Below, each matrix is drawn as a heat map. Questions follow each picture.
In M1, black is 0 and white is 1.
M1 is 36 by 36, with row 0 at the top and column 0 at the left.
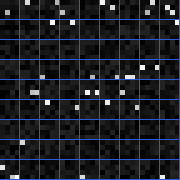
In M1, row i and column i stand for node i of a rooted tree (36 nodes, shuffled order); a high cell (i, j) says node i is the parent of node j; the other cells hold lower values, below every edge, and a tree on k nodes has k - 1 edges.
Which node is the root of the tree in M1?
13
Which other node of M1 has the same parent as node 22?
33
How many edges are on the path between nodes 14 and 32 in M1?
3
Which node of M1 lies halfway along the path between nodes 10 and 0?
2
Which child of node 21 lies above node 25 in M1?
15
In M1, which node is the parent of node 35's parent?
28
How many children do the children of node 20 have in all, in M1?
2
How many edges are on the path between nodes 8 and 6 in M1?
3
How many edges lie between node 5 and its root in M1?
8
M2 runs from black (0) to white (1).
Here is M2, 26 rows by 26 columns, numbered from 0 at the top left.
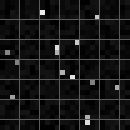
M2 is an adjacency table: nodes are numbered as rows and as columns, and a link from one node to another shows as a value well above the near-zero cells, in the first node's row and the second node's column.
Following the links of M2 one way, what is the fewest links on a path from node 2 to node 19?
6
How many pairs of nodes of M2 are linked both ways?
1
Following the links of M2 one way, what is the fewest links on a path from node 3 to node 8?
3
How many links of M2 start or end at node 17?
3
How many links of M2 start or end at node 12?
2
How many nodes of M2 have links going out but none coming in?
4
